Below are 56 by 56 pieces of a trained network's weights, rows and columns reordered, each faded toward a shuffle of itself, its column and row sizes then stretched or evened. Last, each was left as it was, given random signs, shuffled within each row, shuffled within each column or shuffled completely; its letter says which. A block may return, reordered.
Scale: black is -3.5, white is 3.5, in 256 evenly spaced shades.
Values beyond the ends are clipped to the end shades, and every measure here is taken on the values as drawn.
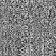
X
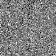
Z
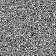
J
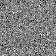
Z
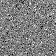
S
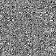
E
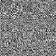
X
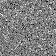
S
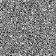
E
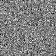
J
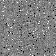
Z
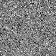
J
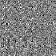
X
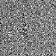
X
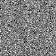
Z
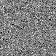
S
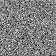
S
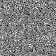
J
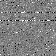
J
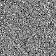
Z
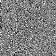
Z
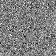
J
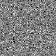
E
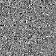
E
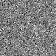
S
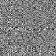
X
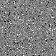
Z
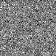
J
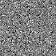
E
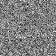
J
